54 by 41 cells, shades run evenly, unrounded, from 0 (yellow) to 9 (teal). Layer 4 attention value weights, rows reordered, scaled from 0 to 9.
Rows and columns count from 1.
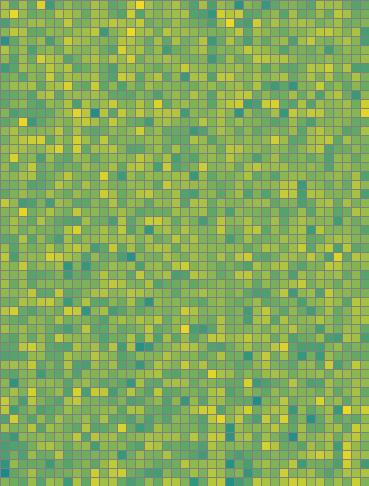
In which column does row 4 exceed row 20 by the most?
12
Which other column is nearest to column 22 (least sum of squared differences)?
23
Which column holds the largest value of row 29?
15
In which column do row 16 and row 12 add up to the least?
31
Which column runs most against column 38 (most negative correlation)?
39
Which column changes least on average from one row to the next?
26
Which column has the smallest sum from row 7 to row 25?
36
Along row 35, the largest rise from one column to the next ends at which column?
10
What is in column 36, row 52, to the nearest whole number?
5
